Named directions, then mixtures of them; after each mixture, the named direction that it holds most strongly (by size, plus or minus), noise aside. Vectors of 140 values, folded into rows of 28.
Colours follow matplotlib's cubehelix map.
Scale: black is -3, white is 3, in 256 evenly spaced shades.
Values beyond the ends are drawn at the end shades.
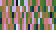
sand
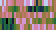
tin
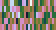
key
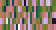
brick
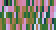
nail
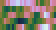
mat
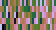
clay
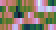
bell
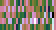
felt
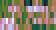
tin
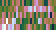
tin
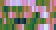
mat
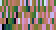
clay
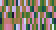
sand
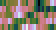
bell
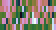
felt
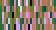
key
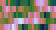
mat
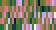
bell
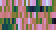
tin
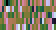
nail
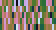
sand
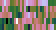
tin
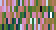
felt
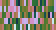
key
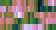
bell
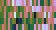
mat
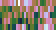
mat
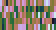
nail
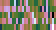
felt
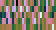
sand
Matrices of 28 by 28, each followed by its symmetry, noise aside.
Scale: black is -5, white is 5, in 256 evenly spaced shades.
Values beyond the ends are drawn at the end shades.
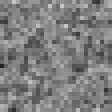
same after a half turn.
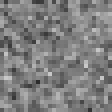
no symmetry.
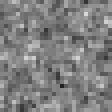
antisymmetric.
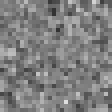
antisymmetric.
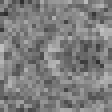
mirrored top to bottom.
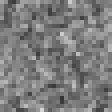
same after a half turn.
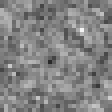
symmetric across the other diagonal.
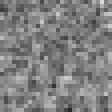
no symmetry.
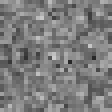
mirrored top to bottom.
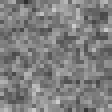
same after a half turn.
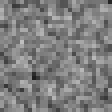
symmetric across the other diagonal.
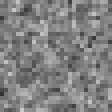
no symmetry.
